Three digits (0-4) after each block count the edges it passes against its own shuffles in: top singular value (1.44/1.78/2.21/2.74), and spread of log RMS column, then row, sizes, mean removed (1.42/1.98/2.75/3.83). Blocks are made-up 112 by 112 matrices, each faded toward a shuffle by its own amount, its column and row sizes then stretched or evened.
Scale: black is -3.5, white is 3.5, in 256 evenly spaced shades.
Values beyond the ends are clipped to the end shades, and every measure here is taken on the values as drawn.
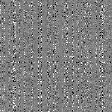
0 4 2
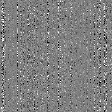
1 4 0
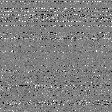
2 0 4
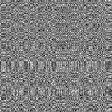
4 0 2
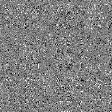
2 2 2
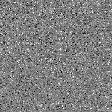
2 0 1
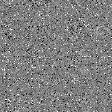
0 2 2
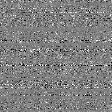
0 2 4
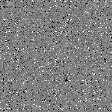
1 1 2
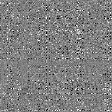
2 3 3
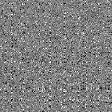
3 2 2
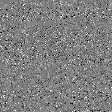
0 1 2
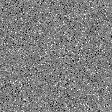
1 0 0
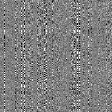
4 4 0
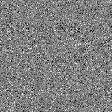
2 0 1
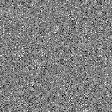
3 1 1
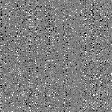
3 3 1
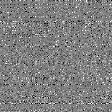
3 0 3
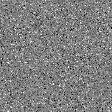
0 0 1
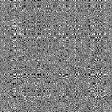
4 3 3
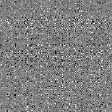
3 3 3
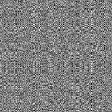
4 3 2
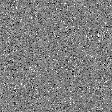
0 1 1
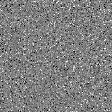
1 1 0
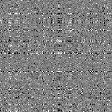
4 2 3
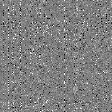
1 3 1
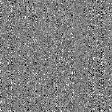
1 3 1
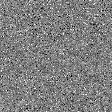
0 0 2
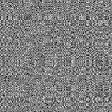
4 1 2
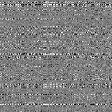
4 0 4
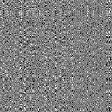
4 3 0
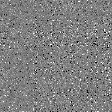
1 2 2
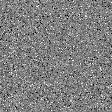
0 0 1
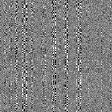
4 4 1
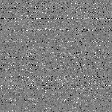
1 1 3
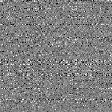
3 0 3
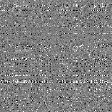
3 2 3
